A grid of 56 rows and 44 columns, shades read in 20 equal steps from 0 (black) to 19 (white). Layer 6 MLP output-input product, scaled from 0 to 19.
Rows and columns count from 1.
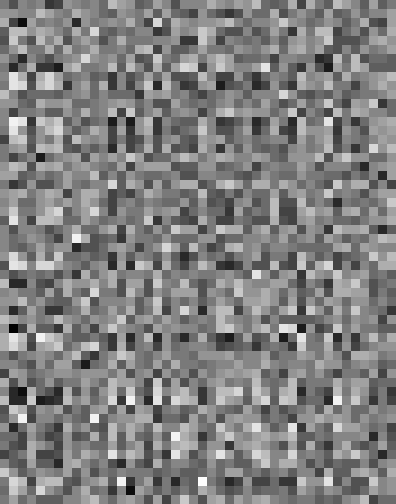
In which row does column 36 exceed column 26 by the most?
30
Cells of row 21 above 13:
3
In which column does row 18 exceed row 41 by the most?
39
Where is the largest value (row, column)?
54, 23
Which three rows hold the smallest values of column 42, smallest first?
49, 45, 56
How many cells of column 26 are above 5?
46
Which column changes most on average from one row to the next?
2
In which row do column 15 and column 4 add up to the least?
14
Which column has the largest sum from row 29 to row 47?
29
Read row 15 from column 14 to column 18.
12 4 11 13 4
